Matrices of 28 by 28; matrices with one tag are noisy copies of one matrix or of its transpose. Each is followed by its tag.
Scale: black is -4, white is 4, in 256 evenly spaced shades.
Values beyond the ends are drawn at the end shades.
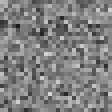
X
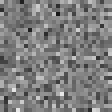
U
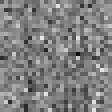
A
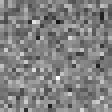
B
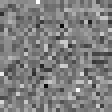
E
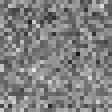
B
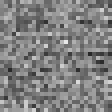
E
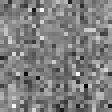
A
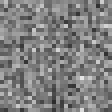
E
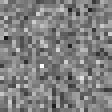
E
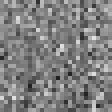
A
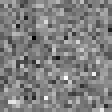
X
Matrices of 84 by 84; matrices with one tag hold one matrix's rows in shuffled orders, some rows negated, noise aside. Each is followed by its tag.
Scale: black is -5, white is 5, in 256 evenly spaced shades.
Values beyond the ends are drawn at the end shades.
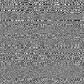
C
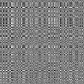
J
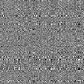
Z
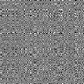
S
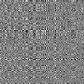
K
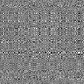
Z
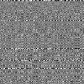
C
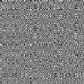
S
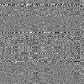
C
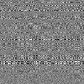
C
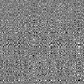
Z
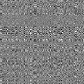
S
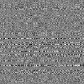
C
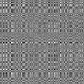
J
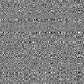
Z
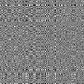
K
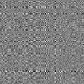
K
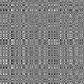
J
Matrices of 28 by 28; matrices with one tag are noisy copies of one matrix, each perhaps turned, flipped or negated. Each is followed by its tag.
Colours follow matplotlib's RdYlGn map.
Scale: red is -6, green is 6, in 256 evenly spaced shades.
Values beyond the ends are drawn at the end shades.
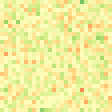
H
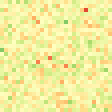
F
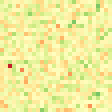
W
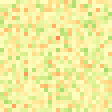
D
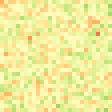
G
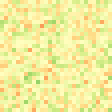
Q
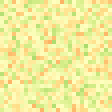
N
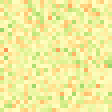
H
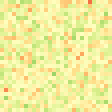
Q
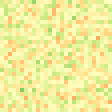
N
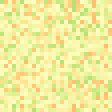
Q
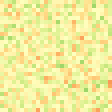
Q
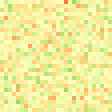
D
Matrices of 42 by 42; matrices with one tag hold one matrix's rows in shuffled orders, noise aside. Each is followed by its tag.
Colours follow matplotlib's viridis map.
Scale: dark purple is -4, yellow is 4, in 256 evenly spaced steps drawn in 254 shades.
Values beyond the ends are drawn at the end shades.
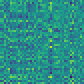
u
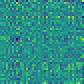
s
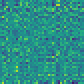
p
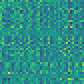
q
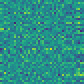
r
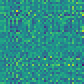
s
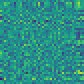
r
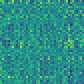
q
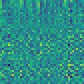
q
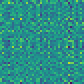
q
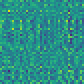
q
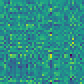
u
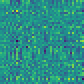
s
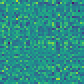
p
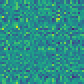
p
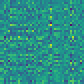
u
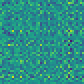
q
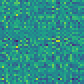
p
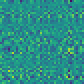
q
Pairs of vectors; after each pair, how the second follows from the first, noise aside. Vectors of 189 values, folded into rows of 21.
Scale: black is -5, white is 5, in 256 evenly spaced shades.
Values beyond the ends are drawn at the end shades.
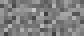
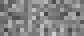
sign-scrambled.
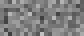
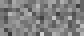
copied.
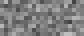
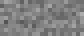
wrapped around, shrunk.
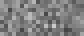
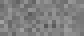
negated, shrunk.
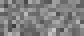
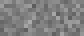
wrapped around, shrunk.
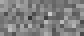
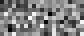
negated, scaled up.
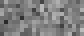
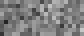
copied.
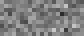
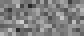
reversed, negated.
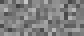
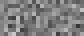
reversed, negated.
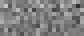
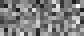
negated, scaled up.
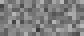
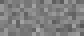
negated, shrunk.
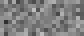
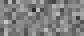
negated.
